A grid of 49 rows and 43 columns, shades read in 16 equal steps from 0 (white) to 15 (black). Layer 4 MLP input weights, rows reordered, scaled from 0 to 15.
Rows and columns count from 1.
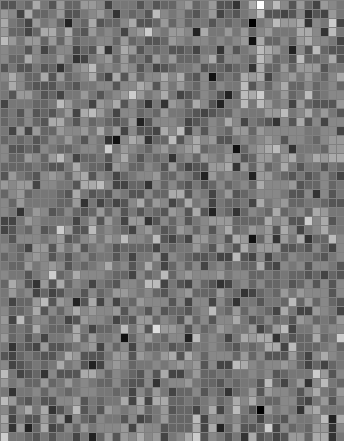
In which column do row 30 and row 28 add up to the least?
33
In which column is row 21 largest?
19
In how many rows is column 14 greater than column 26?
13
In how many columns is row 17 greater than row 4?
22
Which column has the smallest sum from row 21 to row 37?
36
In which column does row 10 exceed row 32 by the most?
20
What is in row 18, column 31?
10
